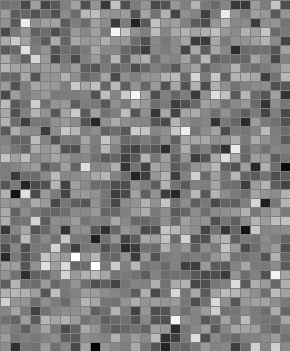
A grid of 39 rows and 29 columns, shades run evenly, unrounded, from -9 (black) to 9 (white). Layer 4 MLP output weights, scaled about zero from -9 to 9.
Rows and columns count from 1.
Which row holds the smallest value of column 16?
13
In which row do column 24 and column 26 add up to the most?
32
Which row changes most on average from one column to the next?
22
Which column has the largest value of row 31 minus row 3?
7
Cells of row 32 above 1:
10
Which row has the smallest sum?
21
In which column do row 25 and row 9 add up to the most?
29
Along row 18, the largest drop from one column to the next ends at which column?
20
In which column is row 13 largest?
8
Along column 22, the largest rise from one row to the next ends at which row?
15
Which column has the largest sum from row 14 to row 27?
19
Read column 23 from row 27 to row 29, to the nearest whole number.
4 5 3
